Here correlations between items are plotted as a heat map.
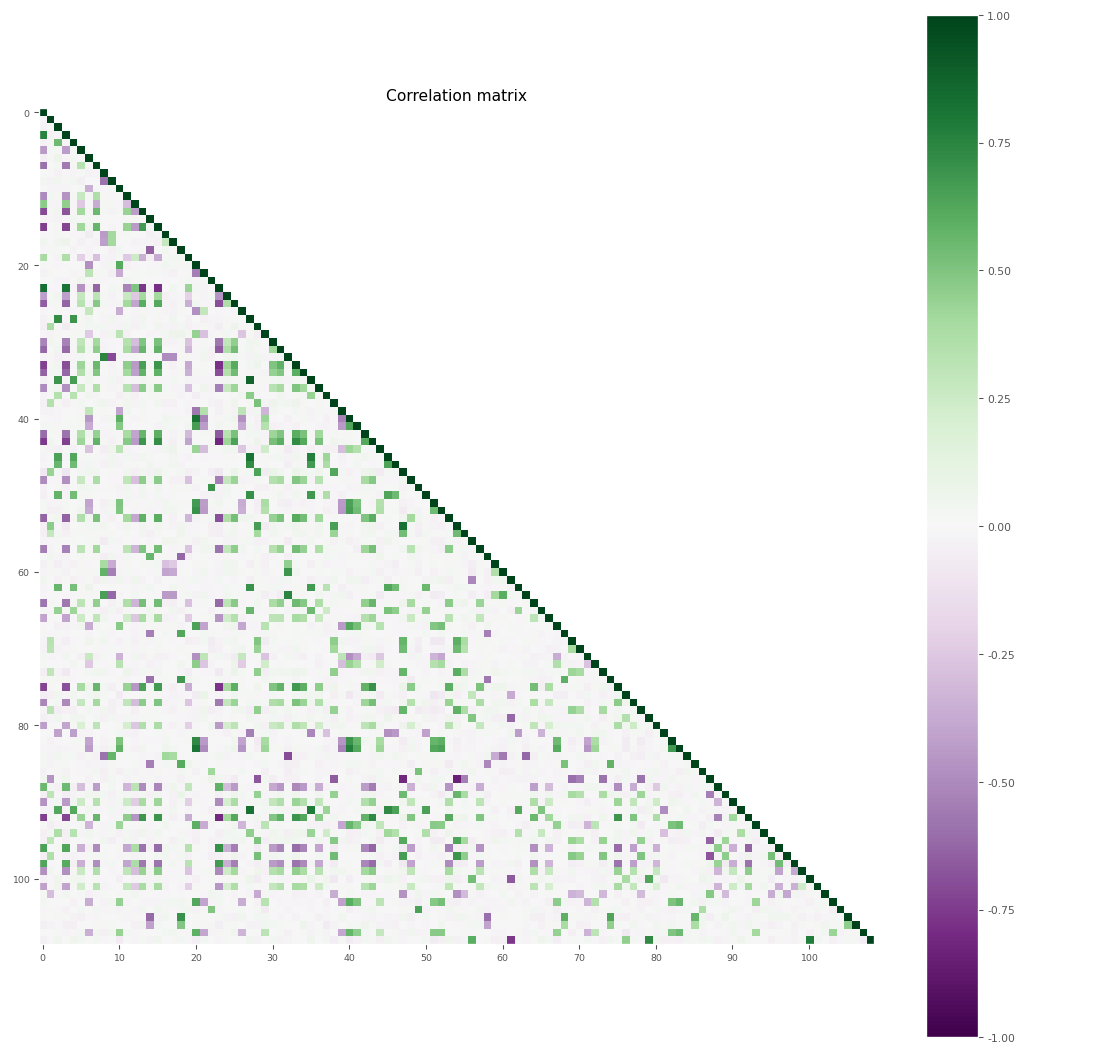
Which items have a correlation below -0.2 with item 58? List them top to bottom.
18, 68, 74, 85, 105, 106
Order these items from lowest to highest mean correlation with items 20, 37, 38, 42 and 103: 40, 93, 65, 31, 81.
81, 65, 31, 93, 40
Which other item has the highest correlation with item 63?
32
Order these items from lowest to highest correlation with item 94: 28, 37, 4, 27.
28, 37, 4, 27
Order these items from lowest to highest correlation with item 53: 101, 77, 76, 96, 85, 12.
96, 12, 85, 76, 101, 77
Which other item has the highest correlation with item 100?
108
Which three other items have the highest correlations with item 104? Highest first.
49, 22, 86
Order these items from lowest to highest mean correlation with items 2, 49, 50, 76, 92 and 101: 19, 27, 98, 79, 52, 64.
98, 19, 52, 79, 64, 27
